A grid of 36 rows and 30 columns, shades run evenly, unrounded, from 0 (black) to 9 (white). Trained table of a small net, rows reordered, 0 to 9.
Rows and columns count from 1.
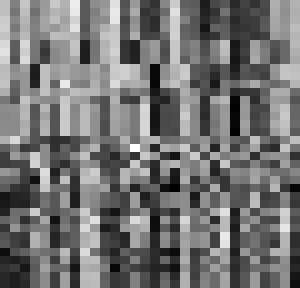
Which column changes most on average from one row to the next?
14
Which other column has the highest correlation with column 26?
21
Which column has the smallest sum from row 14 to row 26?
16
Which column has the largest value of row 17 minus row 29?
12
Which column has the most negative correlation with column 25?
11
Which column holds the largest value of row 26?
26
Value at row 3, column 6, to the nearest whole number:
7
